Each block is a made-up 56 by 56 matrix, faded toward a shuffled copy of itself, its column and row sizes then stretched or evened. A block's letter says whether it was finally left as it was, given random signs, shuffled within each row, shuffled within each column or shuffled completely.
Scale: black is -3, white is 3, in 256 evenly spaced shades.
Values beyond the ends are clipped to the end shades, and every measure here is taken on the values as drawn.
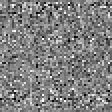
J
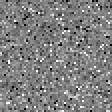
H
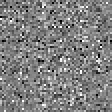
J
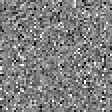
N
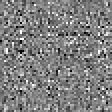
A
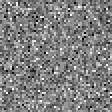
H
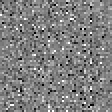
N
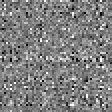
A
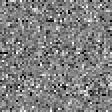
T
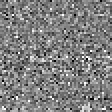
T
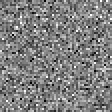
H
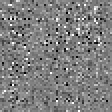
J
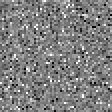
H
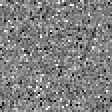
H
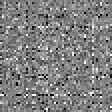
A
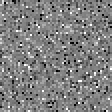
H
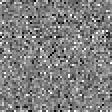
T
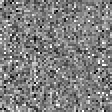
N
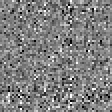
J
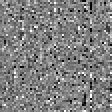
N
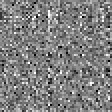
A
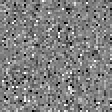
N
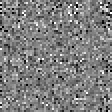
J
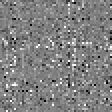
J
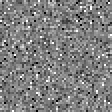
H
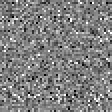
T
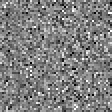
N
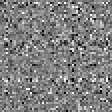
A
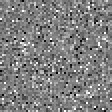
H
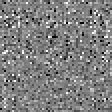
J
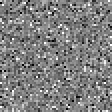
H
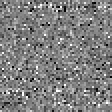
T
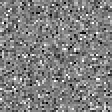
H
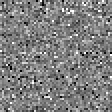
T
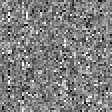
N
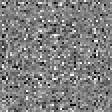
A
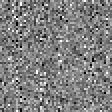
N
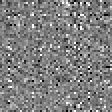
A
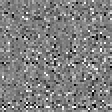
A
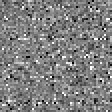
T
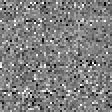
T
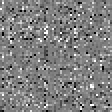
J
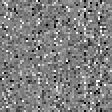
N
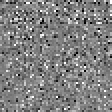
J
